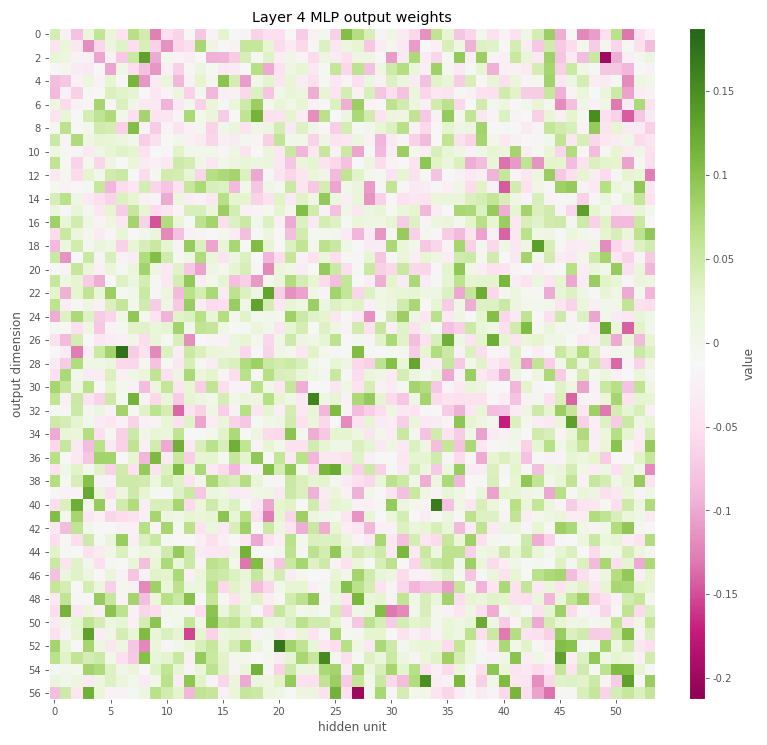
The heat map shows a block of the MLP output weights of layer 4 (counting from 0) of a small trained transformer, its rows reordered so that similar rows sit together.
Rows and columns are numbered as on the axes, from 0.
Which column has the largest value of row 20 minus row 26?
50
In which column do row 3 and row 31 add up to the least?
9
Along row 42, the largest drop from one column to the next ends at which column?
24
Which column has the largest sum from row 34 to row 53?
11
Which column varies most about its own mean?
51
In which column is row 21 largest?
40
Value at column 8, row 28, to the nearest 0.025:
0
